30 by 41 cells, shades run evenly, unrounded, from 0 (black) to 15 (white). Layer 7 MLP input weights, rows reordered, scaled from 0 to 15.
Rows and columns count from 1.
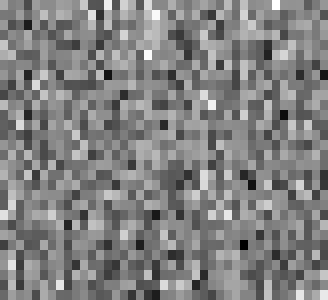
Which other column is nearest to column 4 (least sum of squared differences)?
30
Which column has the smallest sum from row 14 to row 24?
23
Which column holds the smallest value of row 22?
20
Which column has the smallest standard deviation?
7
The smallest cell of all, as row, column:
25, 31
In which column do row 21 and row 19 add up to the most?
34
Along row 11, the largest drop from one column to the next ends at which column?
28
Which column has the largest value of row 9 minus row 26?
5
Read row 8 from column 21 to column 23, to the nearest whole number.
6 3 9
